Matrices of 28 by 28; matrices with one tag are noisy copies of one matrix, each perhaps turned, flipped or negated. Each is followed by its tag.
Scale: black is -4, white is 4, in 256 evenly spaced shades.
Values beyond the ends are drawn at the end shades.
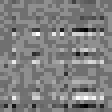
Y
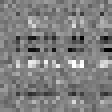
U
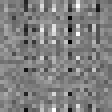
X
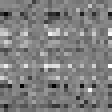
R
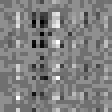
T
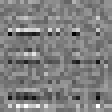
Y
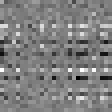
X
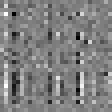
Y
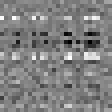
T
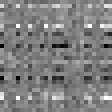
R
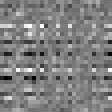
X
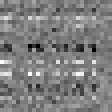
U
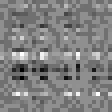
T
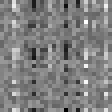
R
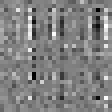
Y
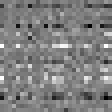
R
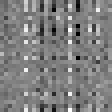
X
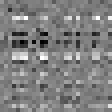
T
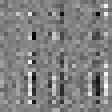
Y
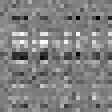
T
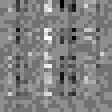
U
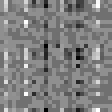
R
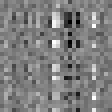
T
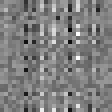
X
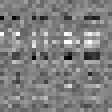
T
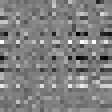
X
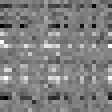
R
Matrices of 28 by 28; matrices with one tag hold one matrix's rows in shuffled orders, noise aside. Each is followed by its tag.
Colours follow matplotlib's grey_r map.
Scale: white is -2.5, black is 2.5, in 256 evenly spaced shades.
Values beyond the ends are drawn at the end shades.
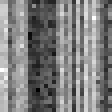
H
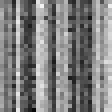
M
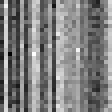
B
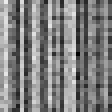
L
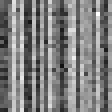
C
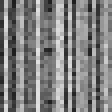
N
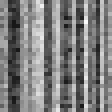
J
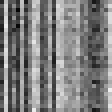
B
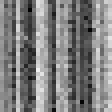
M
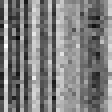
B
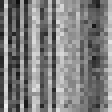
B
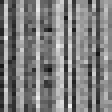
N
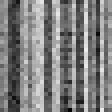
J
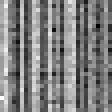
L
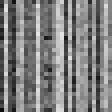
N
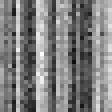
M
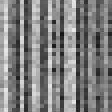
L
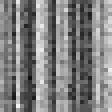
M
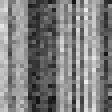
H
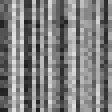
C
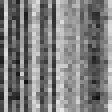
B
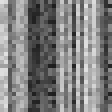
H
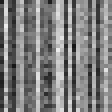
N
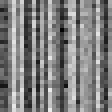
C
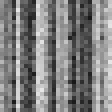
M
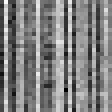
N
